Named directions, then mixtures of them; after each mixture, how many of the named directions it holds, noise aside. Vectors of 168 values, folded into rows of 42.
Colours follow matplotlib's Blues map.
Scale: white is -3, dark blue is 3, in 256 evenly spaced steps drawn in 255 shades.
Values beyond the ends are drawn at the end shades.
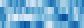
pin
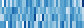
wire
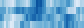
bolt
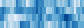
two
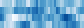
two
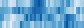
one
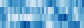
one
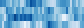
one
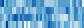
two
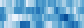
two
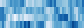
one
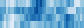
one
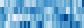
three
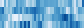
three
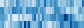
three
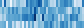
three
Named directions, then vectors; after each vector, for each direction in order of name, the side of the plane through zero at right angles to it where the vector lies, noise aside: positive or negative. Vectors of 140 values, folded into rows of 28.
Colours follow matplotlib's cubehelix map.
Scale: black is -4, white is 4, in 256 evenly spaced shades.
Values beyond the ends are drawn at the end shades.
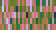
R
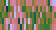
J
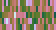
positive, positive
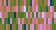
negative, negative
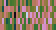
negative, negative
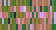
negative, negative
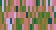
positive, positive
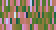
positive, positive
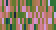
negative, negative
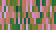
negative, positive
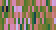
positive, negative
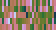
positive, positive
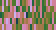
positive, positive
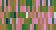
negative, negative
